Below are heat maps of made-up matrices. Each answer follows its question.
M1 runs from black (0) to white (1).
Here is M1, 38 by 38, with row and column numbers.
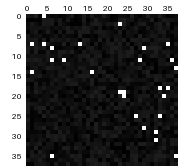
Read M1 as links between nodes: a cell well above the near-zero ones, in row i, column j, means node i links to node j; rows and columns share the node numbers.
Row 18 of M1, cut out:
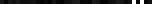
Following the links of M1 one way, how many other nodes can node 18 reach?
4
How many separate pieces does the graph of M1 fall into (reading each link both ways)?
12
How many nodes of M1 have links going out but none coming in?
11
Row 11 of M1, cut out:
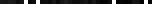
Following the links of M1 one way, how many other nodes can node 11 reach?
6
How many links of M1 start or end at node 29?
3
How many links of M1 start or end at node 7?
4
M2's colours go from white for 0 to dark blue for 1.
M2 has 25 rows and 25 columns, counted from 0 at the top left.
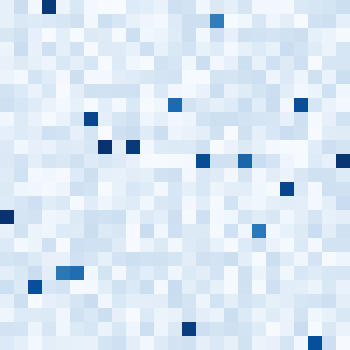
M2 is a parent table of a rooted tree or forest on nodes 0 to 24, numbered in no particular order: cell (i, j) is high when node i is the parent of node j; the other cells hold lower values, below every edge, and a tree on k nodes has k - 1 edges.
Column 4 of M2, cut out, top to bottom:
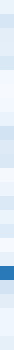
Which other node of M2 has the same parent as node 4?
5
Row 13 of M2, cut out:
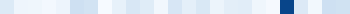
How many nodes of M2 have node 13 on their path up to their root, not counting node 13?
2
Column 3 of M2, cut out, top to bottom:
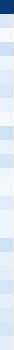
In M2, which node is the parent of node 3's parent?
15
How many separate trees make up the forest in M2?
7
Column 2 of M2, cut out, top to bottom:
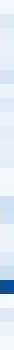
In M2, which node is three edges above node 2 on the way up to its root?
23
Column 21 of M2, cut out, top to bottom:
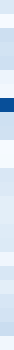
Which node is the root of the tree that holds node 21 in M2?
10
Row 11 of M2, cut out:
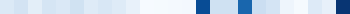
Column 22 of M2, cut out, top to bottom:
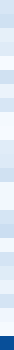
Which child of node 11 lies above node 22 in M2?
24
